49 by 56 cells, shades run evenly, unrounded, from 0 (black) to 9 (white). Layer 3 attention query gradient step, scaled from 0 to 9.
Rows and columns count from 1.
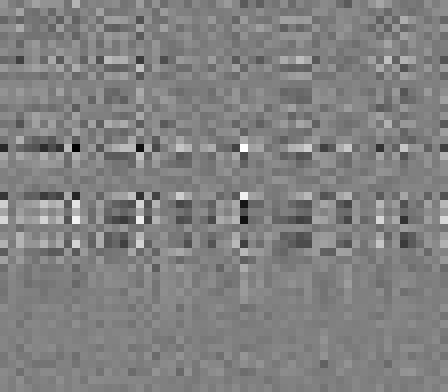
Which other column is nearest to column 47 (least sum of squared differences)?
25
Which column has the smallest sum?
51
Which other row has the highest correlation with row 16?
8
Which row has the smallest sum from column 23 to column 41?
28
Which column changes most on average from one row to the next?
18
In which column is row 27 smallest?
31
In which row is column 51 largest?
19
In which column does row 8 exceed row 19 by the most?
10
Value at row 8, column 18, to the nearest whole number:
2
